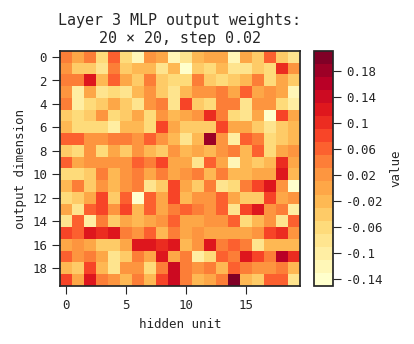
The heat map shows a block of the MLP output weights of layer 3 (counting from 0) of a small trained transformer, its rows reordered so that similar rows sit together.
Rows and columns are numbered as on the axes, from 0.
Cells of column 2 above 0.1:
3
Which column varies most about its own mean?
14
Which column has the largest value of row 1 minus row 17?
4
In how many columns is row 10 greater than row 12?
8
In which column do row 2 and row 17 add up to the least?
12
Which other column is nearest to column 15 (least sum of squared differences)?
16
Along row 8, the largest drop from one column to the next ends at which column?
17
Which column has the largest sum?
18
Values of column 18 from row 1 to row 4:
0.1 0 0 -0.06
